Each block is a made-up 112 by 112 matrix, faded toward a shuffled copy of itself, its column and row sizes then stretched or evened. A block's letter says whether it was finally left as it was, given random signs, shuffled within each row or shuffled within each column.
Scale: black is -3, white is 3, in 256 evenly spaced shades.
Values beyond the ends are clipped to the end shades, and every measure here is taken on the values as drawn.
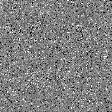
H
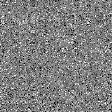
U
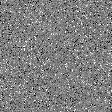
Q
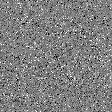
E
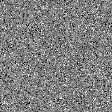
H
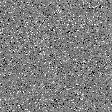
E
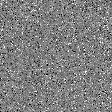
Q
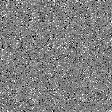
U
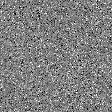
Q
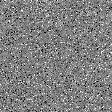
E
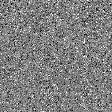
Q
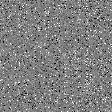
U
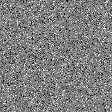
Q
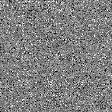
U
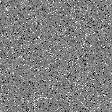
Q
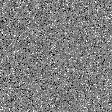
Q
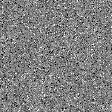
Q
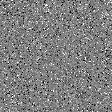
Q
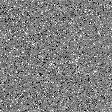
E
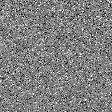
E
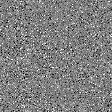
U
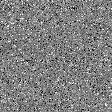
E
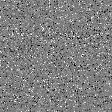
E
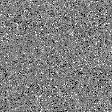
H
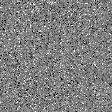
H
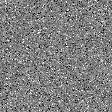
Q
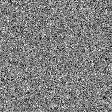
E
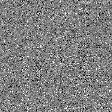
U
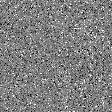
Q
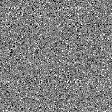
U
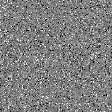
U
